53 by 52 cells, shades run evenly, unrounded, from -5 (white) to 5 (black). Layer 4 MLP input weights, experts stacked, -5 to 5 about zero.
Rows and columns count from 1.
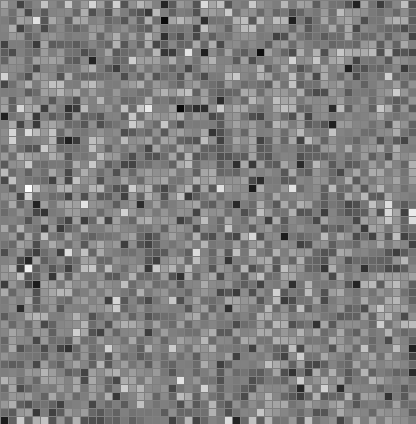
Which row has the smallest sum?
24
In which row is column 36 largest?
30
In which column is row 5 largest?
21
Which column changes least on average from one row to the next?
34
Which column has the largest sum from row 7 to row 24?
9
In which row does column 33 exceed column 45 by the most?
7
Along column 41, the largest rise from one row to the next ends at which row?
50
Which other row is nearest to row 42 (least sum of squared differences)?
40
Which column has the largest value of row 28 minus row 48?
23
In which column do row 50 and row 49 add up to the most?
38
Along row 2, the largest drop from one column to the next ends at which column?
20
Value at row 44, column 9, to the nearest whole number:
3
